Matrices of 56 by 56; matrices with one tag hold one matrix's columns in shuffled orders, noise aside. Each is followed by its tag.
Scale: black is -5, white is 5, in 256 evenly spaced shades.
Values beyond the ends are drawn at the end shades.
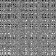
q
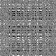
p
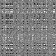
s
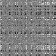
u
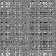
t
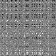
q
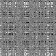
t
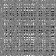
p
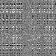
s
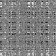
t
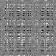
p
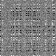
p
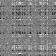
u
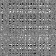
s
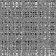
t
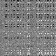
q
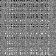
q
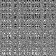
q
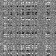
u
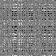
p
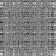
t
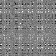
s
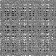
p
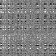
s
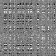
s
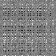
p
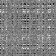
s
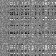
u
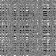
p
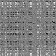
t
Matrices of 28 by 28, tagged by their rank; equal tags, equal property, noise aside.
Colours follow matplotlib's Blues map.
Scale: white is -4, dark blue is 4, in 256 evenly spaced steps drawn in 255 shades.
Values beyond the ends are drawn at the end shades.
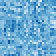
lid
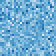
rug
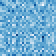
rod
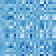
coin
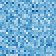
lid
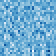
rod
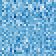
rug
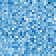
rug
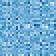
rod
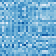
rod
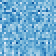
rod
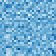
lid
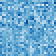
rug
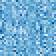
lid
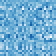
rod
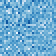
rod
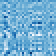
coin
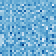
lid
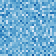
rug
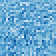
rug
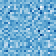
rod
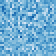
rug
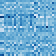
coin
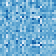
coin
